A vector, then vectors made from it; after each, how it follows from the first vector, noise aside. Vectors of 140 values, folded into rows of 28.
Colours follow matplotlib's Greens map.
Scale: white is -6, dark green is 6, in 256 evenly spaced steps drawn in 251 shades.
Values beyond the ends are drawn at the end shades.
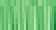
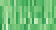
wrapped around, negated.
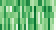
negated, scaled up.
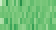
reversed, negated, partly zeroed.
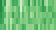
reversed.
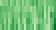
copied.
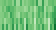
copied.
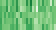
wrapped around, negated.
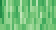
reversed.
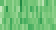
reversed, negated, partly zeroed.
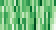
negated, scaled up.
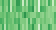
wrapped around, negated.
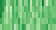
reversed.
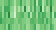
wrapped around, negated.
